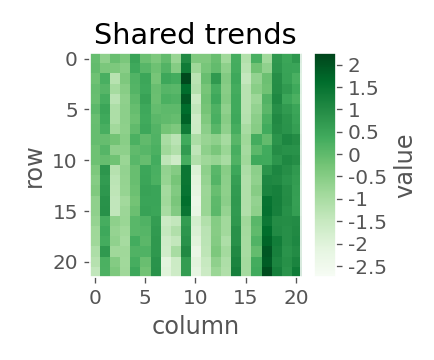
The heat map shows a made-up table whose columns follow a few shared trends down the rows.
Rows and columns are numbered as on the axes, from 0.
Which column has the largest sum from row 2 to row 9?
9
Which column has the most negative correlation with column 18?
10
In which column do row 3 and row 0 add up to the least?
15
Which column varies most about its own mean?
17
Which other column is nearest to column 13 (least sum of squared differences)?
3
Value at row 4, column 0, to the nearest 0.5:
0
